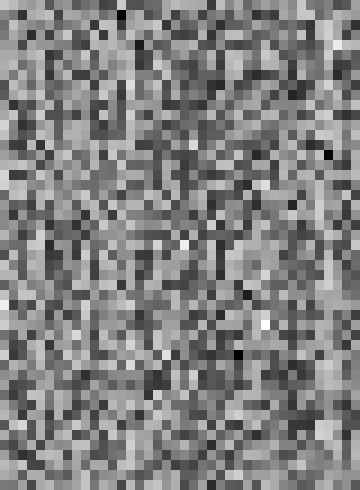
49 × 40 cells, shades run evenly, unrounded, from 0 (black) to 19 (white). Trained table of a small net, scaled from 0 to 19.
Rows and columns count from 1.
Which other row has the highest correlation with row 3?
9
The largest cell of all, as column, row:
30, 33
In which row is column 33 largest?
22
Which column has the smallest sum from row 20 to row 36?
25
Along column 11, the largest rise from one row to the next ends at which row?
4
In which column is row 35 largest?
15
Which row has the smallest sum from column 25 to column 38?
8
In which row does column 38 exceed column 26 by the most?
5
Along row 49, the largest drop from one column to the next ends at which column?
24
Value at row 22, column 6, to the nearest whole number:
7
